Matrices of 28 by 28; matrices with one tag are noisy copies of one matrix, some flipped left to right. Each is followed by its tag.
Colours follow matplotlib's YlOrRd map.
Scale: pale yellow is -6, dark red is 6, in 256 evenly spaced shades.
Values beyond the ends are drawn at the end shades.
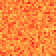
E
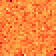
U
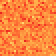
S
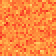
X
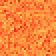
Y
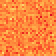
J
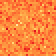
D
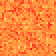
X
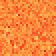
E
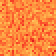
E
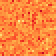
E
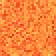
U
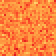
J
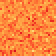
E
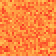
Y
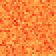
S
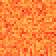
X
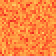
J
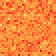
D
